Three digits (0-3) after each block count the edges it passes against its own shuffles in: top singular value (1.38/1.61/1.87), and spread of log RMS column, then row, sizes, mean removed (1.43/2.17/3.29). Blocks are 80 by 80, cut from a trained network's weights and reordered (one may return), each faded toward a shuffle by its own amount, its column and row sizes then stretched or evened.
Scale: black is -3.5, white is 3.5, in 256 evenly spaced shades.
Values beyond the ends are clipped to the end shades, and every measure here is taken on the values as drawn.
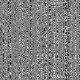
2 3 1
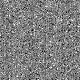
0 0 0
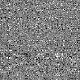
2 1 2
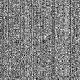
3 0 0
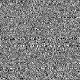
2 0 2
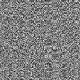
3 1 0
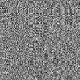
3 1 1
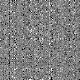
1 2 1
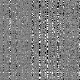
2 3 0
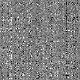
1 2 2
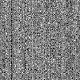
2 1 0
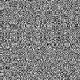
3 0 2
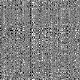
2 2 2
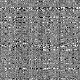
2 1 3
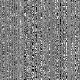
2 3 0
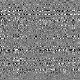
3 1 3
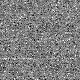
0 0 0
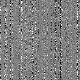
2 3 0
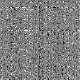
1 2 2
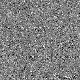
0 0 1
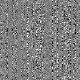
1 3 1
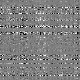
2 1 3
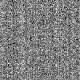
1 0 1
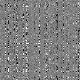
1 3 1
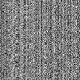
3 1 0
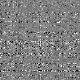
0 1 3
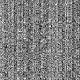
3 0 1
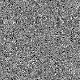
1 1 0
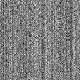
3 1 0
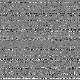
2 0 3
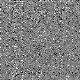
0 2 1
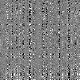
3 3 2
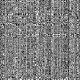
3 1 2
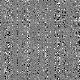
0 3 1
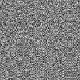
3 1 0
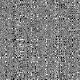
1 2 2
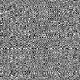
3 1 2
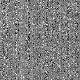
1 2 0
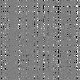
3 3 2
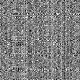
3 0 2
